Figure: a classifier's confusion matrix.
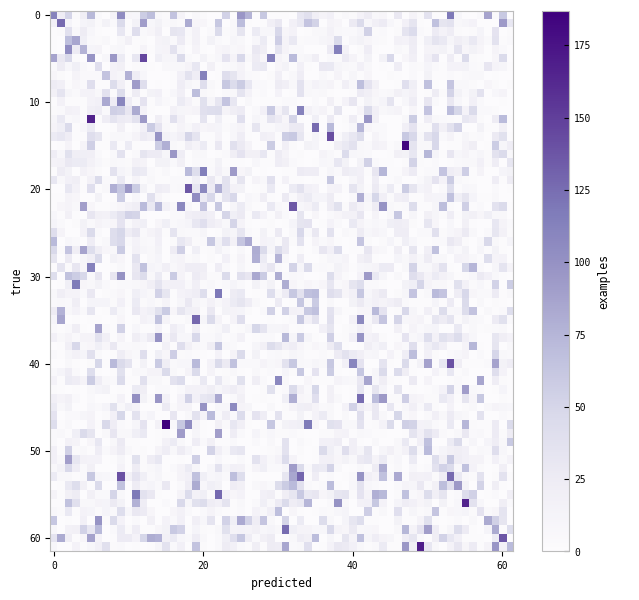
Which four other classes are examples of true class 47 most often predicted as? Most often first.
15, 34, 18, 55
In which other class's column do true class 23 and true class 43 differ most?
55
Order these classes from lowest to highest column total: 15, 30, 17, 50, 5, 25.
15, 30, 17, 50, 25, 5
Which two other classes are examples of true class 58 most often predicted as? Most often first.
6, 25
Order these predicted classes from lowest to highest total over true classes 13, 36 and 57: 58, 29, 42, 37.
58, 29, 42, 37
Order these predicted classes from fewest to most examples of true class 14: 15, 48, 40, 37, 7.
7, 15, 40, 48, 37
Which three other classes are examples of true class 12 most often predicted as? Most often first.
5, 42, 60
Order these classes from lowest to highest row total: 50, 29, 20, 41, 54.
41, 50, 29, 54, 20
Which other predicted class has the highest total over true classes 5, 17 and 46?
12
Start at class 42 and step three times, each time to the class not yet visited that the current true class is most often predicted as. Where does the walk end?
19
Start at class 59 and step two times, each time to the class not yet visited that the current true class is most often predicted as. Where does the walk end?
3
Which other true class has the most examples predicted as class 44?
22
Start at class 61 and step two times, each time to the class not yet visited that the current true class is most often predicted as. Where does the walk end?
50
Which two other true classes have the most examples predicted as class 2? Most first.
4, 51
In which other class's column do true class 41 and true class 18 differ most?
20
